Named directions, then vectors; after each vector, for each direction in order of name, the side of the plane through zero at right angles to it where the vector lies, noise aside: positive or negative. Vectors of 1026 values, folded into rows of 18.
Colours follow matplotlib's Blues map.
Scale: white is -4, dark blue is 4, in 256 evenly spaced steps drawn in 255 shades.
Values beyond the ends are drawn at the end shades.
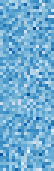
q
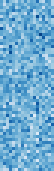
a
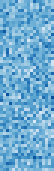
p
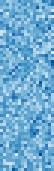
negative, negative, positive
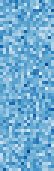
negative, positive, negative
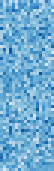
positive, negative, positive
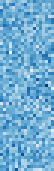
negative, positive, positive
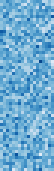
positive, positive, negative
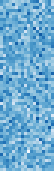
positive, positive, positive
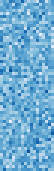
negative, negative, negative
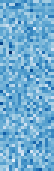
positive, negative, negative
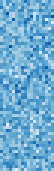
positive, positive, negative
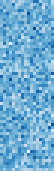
positive, positive, positive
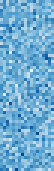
negative, positive, positive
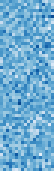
positive, positive, negative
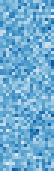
negative, negative, positive
